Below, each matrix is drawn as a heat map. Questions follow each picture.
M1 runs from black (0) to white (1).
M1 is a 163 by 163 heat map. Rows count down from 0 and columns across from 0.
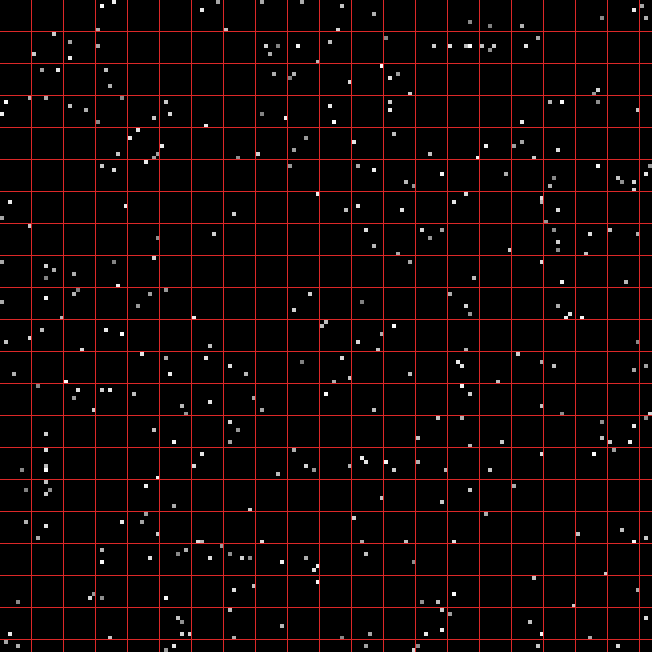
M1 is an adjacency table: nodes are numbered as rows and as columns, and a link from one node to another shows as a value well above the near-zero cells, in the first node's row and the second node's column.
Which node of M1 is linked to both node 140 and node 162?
node 103
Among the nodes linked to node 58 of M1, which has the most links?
node 159
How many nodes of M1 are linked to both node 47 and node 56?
0
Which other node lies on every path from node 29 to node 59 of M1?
node 38
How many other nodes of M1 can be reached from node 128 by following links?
3
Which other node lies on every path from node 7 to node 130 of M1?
node 24
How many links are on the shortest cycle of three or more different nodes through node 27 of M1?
6
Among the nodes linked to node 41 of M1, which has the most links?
node 25
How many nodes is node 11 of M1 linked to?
11
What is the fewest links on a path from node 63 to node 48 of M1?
7
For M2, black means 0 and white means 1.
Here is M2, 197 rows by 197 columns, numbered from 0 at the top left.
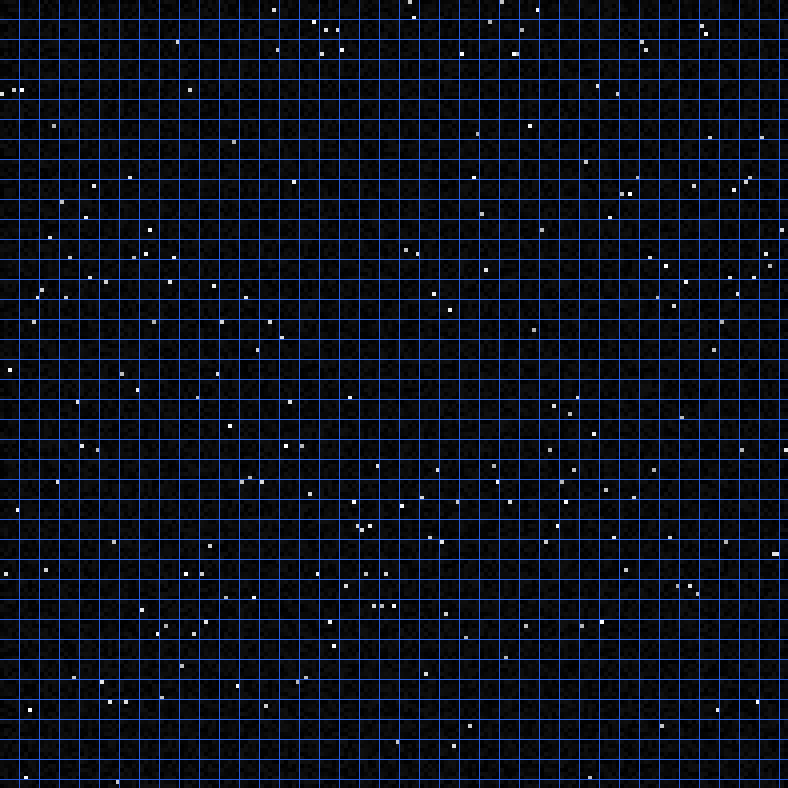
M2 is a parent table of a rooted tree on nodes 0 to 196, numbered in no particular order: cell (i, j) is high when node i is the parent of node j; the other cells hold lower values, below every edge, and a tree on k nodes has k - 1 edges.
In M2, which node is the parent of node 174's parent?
108
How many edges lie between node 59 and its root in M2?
7
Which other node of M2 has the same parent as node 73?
186
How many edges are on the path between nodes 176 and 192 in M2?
2
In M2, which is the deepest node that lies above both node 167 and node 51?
134
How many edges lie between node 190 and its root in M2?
2
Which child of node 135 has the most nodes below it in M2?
181
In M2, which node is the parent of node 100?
126
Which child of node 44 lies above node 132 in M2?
159
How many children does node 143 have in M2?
6
